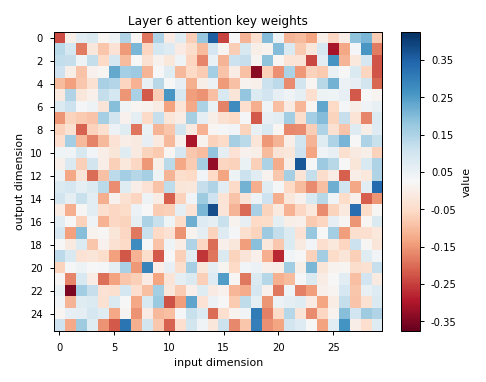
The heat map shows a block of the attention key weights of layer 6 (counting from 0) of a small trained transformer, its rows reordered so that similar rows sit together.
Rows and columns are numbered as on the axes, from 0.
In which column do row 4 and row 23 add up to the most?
9
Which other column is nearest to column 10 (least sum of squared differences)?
4
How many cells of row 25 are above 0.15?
4
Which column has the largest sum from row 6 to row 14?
24
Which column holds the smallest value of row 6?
15
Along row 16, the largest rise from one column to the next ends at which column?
12
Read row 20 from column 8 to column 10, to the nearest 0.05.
0.3 0 0.05
